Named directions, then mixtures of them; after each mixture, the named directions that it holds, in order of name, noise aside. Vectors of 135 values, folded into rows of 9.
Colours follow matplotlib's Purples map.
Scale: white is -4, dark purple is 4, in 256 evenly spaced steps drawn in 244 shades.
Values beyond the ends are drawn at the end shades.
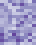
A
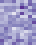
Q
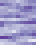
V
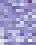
A, V.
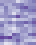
A, Q, V.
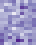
A, Q.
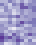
A, Q, V.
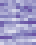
V.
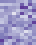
Q.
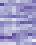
A, V.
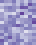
Q.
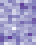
A, Q, V.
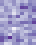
A, Q, V.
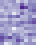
A, Q, V.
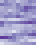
V.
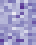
A, Q.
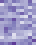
A, Q, V.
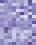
A, Q.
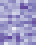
A, Q, V.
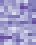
A, Q, V.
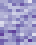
A, V.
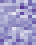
Q.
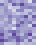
A.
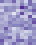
Q.
